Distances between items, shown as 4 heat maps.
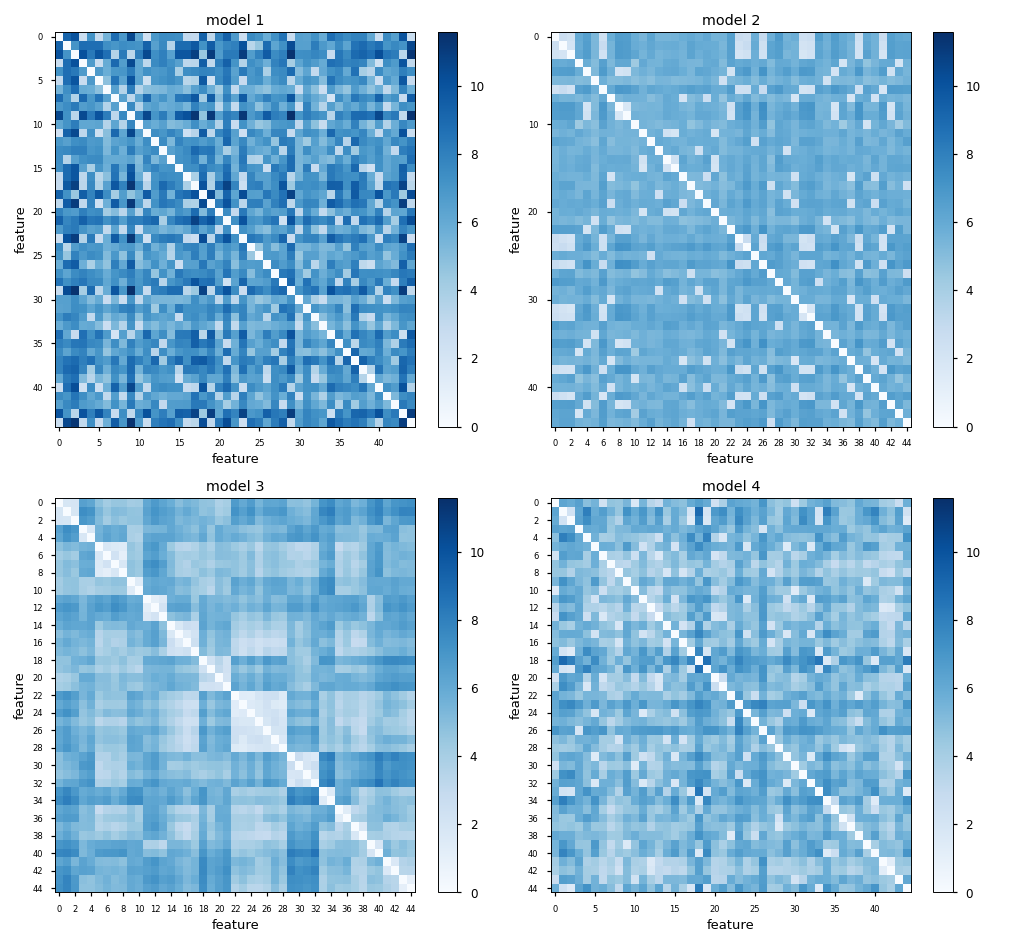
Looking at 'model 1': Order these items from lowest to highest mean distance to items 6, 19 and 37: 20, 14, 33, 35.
33, 35, 20, 14
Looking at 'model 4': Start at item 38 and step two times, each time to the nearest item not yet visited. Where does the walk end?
25
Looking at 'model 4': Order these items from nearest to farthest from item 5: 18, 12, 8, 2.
12, 8, 2, 18
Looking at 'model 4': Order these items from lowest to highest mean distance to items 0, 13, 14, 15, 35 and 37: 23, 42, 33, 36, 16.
42, 16, 36, 33, 23
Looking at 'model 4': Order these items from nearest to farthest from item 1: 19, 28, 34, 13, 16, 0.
19, 28, 16, 0, 13, 34
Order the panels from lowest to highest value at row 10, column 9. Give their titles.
model 3, model 4, model 2, model 1
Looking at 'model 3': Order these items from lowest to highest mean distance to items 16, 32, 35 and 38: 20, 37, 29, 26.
37, 26, 29, 20
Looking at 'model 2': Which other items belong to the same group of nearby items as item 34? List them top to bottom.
5, 21
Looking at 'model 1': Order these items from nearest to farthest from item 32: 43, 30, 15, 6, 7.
15, 30, 6, 7, 43
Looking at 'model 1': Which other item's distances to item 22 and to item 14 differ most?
1
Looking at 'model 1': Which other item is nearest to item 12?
36
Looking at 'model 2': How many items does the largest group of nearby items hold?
11
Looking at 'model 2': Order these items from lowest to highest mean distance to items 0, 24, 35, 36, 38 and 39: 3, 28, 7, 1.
1, 3, 7, 28
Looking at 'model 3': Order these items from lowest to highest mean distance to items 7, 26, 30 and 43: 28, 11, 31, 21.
28, 31, 21, 11
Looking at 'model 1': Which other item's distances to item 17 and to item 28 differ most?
21
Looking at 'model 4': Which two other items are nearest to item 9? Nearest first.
39, 7
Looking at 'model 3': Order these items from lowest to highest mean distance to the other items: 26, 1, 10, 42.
26, 10, 42, 1
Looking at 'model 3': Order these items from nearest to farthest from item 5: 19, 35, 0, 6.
6, 35, 19, 0
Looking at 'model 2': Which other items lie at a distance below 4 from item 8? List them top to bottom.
4, 9, 22, 35, 42
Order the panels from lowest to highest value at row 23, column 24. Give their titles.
model 3, model 2, model 4, model 1
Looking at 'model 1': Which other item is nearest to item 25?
14
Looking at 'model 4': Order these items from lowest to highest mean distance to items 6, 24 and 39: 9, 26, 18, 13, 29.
13, 9, 29, 18, 26
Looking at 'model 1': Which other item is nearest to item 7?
34
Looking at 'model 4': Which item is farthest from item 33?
18
